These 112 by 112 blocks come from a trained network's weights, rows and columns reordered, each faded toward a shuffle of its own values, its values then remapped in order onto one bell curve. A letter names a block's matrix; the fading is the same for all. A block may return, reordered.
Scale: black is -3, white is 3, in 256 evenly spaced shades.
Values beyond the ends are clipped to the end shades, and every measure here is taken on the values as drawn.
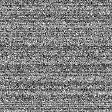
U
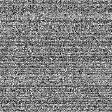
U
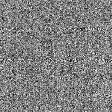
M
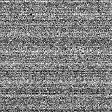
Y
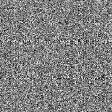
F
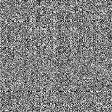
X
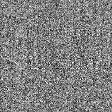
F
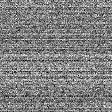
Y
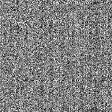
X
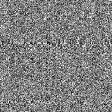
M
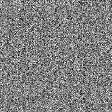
F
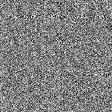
M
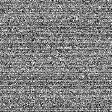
U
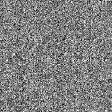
M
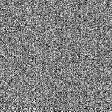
F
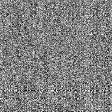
X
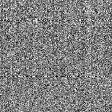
X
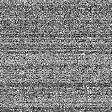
U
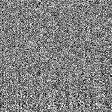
F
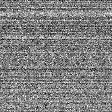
Y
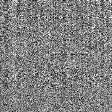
X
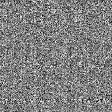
F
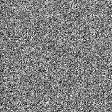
M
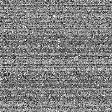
U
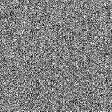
M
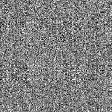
F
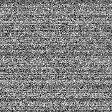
U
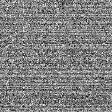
U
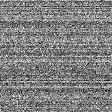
Y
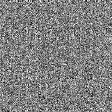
F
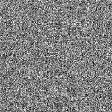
M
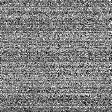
U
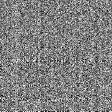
X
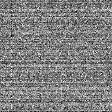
U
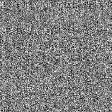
F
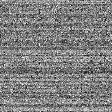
U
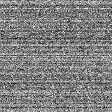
Y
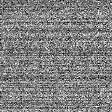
U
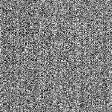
X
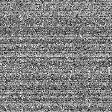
U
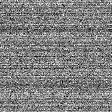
Y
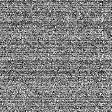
U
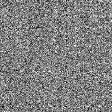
M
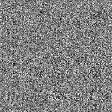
M
